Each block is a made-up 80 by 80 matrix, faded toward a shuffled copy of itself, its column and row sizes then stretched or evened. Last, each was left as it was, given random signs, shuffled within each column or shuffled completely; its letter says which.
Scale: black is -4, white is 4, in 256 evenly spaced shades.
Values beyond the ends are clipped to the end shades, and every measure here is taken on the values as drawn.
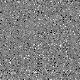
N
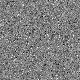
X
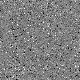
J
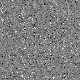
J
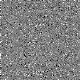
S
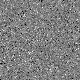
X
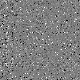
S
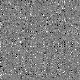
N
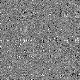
N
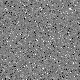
X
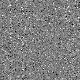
J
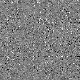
S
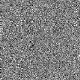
N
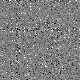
S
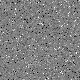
X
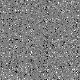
S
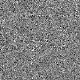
S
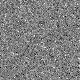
X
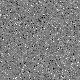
X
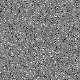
J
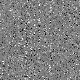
J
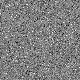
X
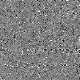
N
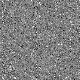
J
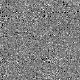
S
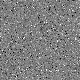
X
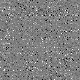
N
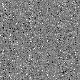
J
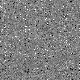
J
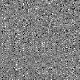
N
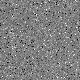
X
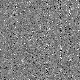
J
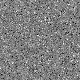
X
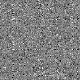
N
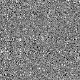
S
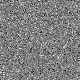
X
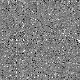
S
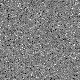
X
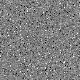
J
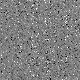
J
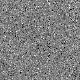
J
